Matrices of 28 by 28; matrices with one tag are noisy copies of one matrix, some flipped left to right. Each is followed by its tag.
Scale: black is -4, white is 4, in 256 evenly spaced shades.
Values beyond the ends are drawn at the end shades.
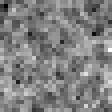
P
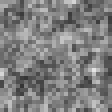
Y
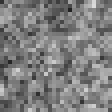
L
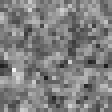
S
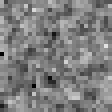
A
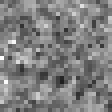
A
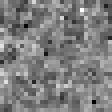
P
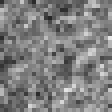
L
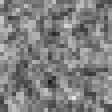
A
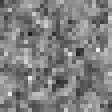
A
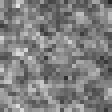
L
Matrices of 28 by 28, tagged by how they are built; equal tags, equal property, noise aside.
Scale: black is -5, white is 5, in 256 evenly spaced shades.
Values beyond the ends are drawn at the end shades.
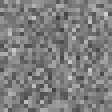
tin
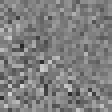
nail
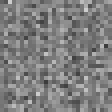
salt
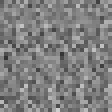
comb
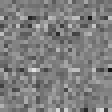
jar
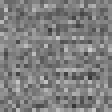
salt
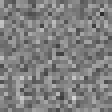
comb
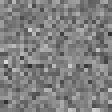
tin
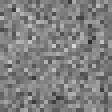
tin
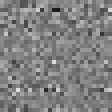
jar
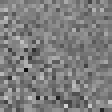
nail
